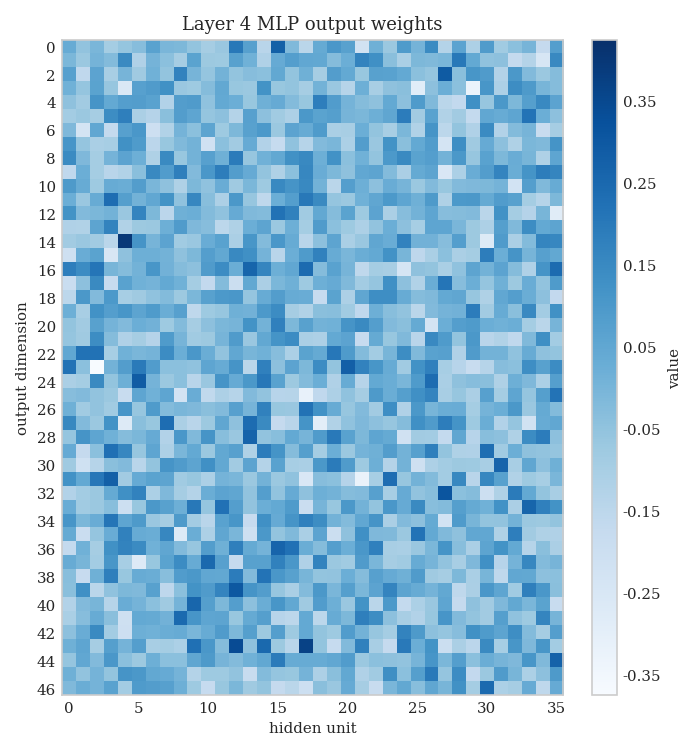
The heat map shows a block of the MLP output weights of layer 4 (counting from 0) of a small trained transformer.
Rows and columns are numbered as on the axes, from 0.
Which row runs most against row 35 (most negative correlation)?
28
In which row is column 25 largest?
35
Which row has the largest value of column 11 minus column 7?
39
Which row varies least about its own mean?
44
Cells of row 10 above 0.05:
7
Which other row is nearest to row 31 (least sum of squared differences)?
46
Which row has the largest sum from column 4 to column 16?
36
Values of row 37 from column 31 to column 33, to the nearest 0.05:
-0.15 0 0.15
